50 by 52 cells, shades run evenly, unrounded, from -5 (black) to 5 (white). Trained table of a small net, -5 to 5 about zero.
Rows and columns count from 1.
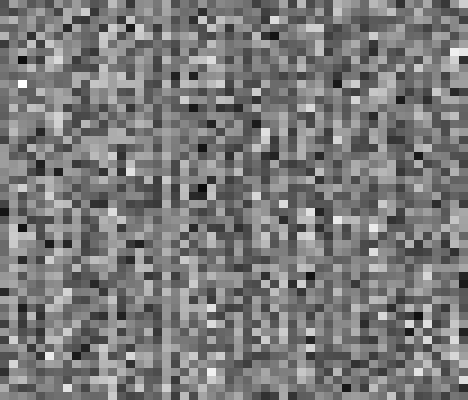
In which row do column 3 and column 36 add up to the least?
29
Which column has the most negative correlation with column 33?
2
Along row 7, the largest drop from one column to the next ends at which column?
37
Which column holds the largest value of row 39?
24
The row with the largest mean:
11
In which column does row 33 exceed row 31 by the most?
6
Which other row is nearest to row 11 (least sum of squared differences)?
48
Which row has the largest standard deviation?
45
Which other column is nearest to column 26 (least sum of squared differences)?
18
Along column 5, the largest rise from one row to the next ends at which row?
23
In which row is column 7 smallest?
22
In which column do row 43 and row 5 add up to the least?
31
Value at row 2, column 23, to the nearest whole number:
-3
